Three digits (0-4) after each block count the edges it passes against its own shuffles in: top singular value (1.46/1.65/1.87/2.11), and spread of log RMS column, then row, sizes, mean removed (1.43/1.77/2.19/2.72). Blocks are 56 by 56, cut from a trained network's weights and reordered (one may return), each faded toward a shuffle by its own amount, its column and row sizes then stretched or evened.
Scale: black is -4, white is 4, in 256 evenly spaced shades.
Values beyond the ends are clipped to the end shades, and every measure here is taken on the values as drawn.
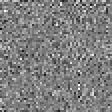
3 1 2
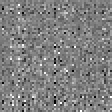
0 3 3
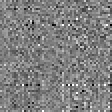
3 3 2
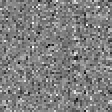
2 2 0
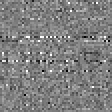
2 0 3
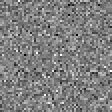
1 0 1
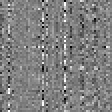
3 4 0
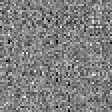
1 1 1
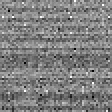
4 2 0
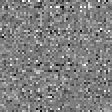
1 2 2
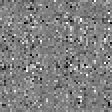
0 3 1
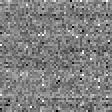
1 2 1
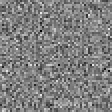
3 0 0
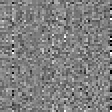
2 3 1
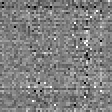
1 3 0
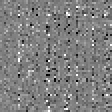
0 4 1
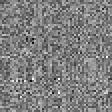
3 0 1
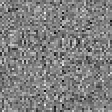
2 1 0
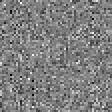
2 2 0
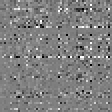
2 3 4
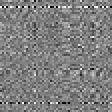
4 0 3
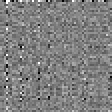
3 2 1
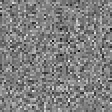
3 2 0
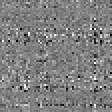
0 3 4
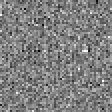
1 0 0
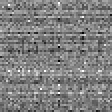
4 2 1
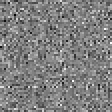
2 1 1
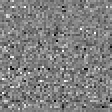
2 1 3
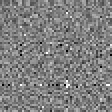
3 0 1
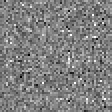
0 1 0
